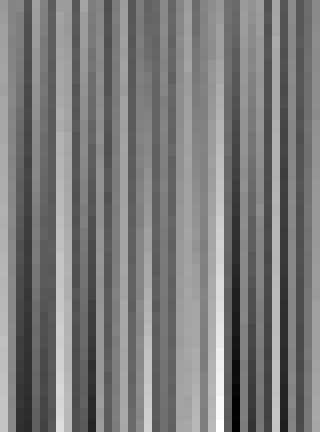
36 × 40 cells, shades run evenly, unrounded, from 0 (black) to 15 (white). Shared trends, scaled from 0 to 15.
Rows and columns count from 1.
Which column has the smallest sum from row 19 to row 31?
30
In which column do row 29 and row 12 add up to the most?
28
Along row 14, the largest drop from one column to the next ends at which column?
36
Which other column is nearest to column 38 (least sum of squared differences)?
10
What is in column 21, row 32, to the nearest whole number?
7
